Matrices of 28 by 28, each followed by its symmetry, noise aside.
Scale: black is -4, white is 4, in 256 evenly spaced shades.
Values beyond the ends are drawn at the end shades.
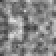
mirrored top to bottom.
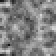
mirrored top to bottom.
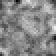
symmetric across the other diagonal.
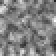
no symmetry.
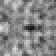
mirrored top to bottom.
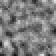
no symmetry.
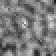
no symmetry.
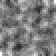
same after a half turn.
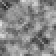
symmetric.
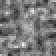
same after a half turn.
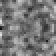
mirrored top to bottom.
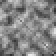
symmetric.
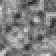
symmetric across the other diagonal.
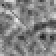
no symmetry.
